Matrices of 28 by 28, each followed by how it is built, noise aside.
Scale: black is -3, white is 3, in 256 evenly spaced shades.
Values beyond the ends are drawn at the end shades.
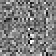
low rank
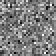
noise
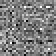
low rank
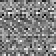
repeating columns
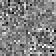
block diagonal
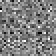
low rank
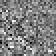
lower triangular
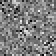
block diagonal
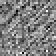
Hankel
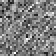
Hankel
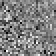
lower triangular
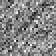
Hankel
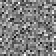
repeating rows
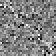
block diagonal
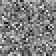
noise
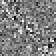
block diagonal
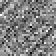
Hankel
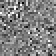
block diagonal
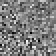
lower triangular
